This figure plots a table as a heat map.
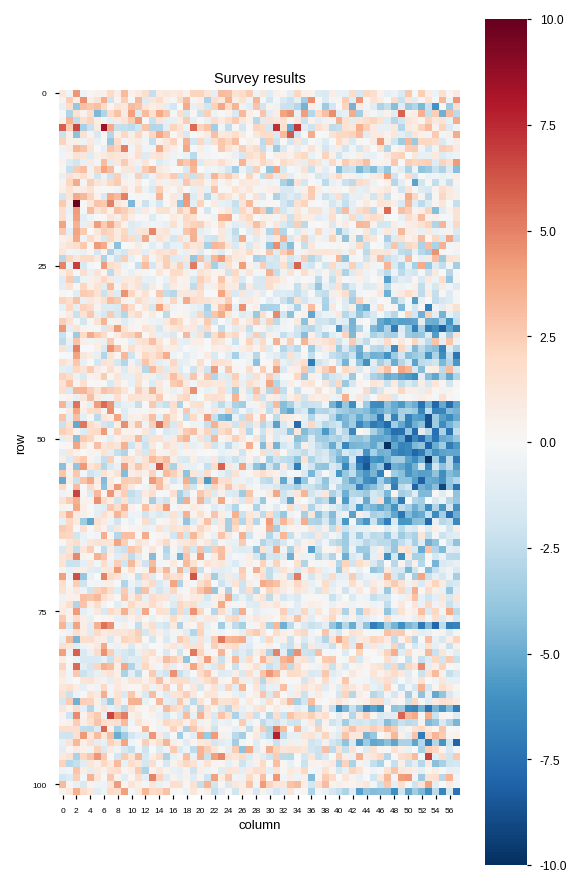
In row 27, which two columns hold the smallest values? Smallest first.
47, 56
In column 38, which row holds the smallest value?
49
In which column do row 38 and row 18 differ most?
57
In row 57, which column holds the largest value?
8
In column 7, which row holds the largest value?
90
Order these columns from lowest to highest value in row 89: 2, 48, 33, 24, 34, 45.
45, 48, 24, 34, 33, 2
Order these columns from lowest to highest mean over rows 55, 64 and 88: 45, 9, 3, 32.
45, 9, 3, 32
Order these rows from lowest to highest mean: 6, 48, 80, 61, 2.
48, 61, 2, 80, 6
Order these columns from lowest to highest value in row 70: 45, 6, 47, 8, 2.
45, 8, 47, 6, 2
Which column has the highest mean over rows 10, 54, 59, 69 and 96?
23
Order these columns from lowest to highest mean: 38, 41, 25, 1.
41, 38, 25, 1
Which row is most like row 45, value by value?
77
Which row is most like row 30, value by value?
13
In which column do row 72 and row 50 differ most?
51
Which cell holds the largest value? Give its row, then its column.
16, 2
